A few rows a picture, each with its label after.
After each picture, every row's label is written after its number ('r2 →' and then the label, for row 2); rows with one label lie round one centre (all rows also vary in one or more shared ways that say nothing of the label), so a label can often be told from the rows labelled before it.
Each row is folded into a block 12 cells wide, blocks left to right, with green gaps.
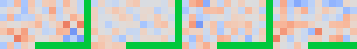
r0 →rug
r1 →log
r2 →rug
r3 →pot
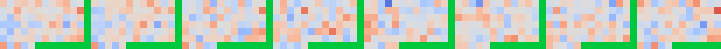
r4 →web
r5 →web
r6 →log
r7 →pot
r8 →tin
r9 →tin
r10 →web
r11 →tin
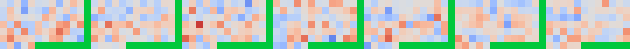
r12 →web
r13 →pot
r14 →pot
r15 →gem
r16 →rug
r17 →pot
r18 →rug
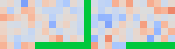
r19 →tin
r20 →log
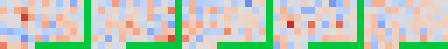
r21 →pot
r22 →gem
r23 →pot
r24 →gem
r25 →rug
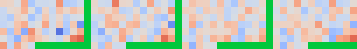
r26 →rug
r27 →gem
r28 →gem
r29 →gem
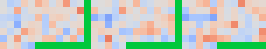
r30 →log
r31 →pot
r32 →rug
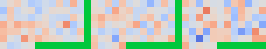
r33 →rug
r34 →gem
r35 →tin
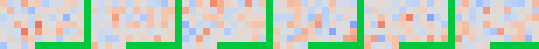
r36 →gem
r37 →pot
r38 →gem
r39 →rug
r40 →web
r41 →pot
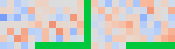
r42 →pot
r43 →tin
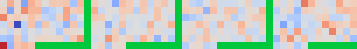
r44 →tin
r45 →tin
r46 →pot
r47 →web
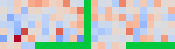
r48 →log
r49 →tin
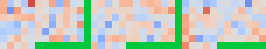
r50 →tin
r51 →tin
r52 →log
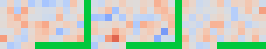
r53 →gem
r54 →rug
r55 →tin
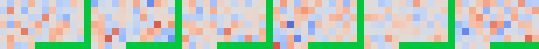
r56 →web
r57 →log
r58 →pot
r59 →pot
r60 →tin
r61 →gem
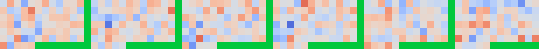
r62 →pot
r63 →log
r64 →gem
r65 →tin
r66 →rug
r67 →pot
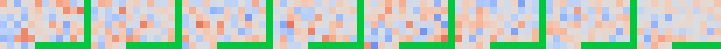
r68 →tin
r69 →rug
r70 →gem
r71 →web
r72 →gem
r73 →rug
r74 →rug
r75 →rug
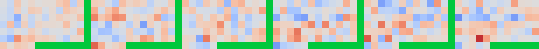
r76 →rug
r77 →tin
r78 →tin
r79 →gem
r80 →tin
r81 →rug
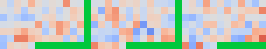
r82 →rug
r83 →rug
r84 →pot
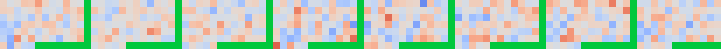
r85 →gem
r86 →pot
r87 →gem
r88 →pot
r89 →pot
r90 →rug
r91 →tin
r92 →gem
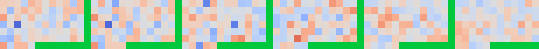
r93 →tin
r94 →tin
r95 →tin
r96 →rug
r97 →gem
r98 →log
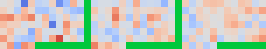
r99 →tin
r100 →pot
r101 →web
